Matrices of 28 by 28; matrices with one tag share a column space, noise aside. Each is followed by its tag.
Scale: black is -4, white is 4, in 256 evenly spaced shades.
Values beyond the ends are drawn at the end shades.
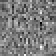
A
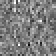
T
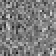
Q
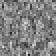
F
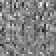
Q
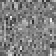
F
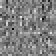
A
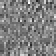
T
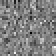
A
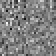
A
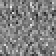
Q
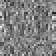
Q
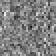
Q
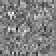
Q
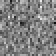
A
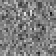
Q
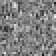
Q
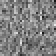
A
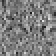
Q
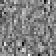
T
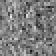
Q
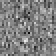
A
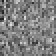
A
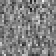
T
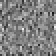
Q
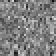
F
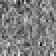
T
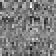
F
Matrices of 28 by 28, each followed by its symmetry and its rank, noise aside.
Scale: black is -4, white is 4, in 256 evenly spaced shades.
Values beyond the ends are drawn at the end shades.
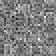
no symmetry, rank six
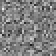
no symmetry, rank six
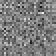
no symmetry, rank six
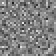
symmetric, rank eight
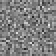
antisymmetric, rank eight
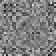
symmetric, rank four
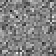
symmetric, rank eight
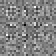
symmetric, rank four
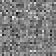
antisymmetric, rank six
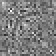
symmetric, rank eight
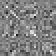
symmetric, rank four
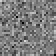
symmetric, rank eight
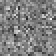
no symmetry, rank eight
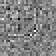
symmetric, rank six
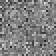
symmetric, rank eight
